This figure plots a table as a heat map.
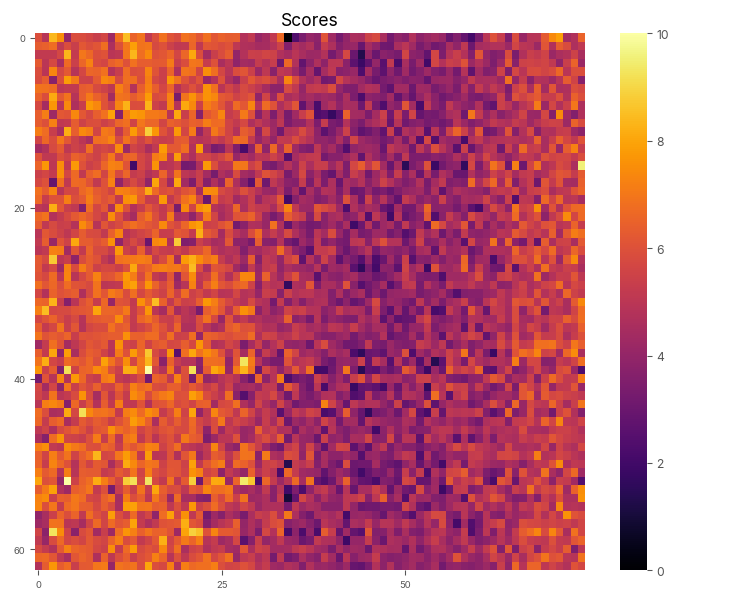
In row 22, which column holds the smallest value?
43
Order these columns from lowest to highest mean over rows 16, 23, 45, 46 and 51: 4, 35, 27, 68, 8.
35, 68, 27, 4, 8
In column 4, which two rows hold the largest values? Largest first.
52, 39
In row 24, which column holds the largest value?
19
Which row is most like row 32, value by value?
38
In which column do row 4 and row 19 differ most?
23
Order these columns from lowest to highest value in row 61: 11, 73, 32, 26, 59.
32, 59, 73, 11, 26
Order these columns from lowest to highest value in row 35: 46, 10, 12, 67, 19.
46, 67, 19, 10, 12
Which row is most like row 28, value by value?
49
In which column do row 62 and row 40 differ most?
15
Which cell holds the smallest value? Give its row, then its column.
0, 34
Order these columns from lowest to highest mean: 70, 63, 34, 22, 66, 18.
34, 63, 66, 70, 22, 18
